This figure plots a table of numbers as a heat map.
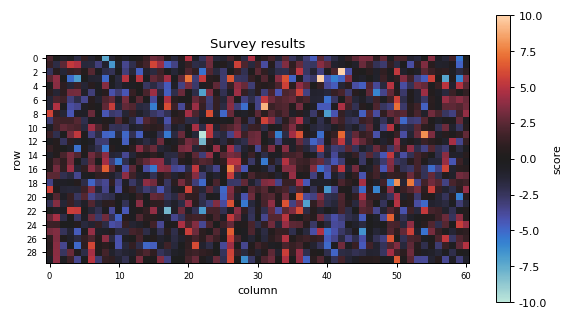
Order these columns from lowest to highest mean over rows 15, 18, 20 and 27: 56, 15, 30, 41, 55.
41, 56, 30, 55, 15
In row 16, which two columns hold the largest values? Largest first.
26, 8
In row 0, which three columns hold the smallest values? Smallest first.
8, 59, 38
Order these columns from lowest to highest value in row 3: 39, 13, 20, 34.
13, 34, 20, 39
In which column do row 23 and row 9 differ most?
31
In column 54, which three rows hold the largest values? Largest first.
11, 22, 5
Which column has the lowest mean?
40
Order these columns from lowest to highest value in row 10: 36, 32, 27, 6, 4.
32, 36, 4, 27, 6
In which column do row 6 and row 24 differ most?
9
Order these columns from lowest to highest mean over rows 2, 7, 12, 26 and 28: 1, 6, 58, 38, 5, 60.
38, 5, 58, 60, 6, 1
